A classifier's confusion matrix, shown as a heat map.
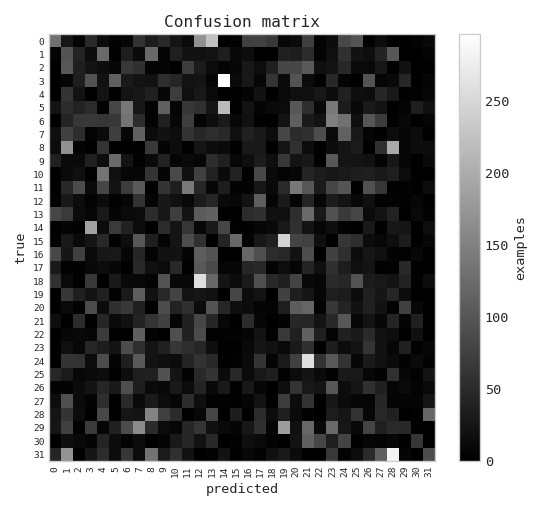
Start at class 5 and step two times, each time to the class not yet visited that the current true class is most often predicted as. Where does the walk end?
3
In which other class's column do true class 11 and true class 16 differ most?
20
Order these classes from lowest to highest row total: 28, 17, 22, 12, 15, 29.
12, 17, 22, 28, 15, 29
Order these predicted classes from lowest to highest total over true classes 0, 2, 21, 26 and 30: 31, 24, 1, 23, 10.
31, 10, 1, 23, 24
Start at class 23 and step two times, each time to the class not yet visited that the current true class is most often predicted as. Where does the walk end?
24
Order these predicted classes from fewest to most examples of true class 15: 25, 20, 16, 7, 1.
16, 1, 25, 20, 7
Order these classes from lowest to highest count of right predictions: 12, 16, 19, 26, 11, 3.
12, 26, 19, 3, 16, 11
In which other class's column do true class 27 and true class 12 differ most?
17
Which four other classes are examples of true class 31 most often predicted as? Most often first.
28, 1, 8, 27
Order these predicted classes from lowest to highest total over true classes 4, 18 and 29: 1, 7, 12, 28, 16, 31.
31, 16, 28, 1, 7, 12
